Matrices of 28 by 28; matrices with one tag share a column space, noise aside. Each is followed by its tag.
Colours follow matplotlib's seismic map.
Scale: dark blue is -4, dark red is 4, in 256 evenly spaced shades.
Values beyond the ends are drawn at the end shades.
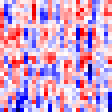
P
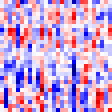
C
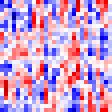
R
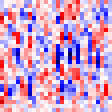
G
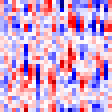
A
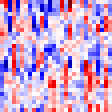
A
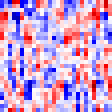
R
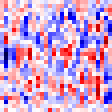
G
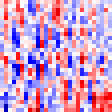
P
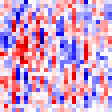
G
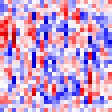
G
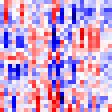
P
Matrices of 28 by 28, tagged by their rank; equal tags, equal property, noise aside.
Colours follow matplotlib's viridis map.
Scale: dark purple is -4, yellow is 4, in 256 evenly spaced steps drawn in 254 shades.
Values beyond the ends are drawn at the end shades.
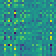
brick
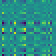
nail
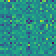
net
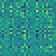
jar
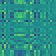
brick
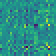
net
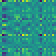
brick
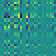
brick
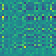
brick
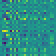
brick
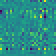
jar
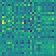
jar
